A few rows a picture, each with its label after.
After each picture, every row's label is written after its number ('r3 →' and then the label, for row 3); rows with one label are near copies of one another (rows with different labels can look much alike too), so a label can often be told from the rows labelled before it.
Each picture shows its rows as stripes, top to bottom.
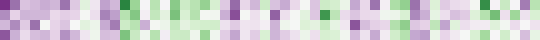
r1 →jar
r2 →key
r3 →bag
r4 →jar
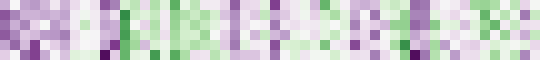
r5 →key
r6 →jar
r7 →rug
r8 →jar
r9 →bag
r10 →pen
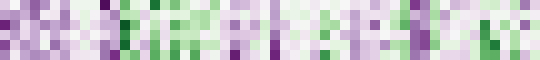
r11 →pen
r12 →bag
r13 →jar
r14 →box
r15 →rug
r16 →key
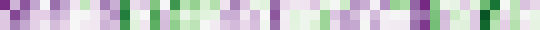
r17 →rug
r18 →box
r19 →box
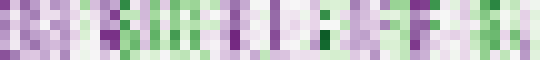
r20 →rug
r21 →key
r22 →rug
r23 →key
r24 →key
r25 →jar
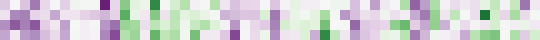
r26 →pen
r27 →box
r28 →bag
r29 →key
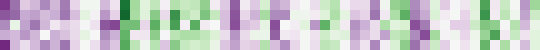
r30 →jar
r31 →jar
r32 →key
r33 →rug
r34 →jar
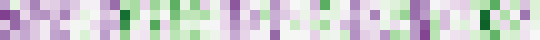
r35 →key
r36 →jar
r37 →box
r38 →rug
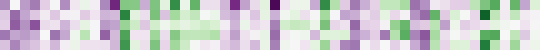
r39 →key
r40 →box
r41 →bag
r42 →rug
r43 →box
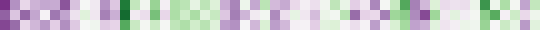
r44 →jar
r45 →rug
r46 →jar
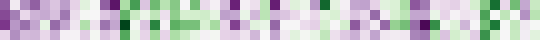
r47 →key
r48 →jar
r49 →rug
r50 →box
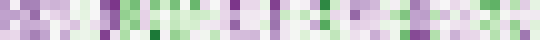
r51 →key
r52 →bag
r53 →key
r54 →pen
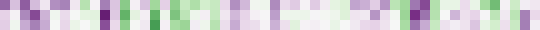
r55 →rug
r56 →pen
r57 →pen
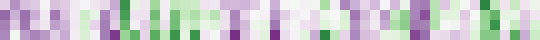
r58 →box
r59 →rug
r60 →rug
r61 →key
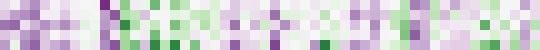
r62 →pen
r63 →bag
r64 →jar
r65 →pen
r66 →key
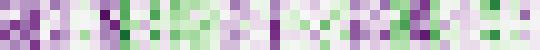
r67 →rug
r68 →pen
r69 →bag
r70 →rug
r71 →bag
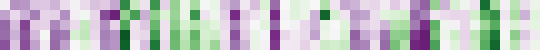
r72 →box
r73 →key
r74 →rug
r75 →rug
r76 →rug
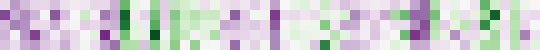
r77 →box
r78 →rug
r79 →box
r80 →pen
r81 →key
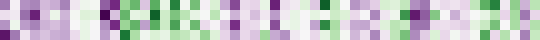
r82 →key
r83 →pen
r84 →key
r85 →jar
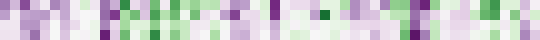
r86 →rug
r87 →key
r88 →pen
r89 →pen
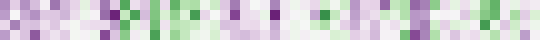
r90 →rug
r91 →key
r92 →box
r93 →pen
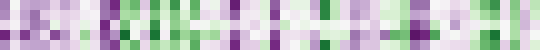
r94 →key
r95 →key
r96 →pen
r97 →rug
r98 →key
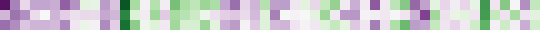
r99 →jar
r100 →box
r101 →jar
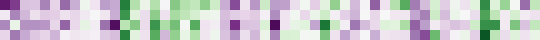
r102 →jar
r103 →box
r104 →key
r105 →box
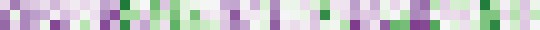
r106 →box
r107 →key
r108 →rug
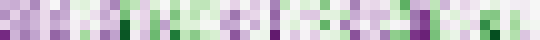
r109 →bag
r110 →rug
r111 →box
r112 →rug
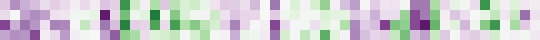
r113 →box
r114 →pen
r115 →rug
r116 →bag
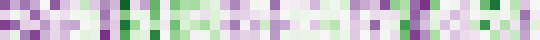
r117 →rug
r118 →pen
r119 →jar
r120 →pen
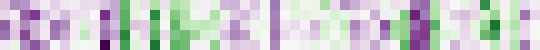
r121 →box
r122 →pen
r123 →rug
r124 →rug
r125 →pen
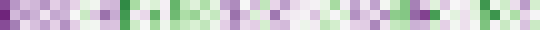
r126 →jar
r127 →rug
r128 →jar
